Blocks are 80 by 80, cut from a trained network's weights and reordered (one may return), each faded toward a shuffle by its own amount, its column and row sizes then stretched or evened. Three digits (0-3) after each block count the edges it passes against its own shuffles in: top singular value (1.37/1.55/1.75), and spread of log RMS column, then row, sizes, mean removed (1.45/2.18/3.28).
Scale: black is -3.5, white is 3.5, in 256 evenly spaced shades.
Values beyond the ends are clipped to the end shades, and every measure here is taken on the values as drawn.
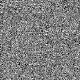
1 1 1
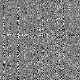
1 3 1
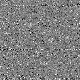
1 0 1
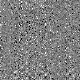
1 2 0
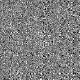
1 2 1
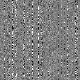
2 3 0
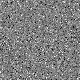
0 0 0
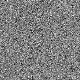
0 1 0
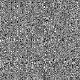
1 2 1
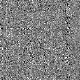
0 2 1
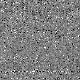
2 1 1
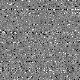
2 0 2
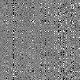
2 3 2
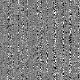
0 3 0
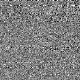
1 1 2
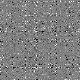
2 2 2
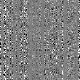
2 3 1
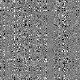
1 3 2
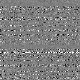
2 1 3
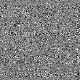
0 2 2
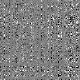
0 3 2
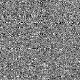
3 0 2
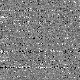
3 1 2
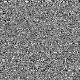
1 0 2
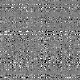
1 2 3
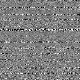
2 0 3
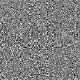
3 2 1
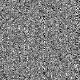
0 2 0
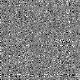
0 2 2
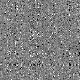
2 2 0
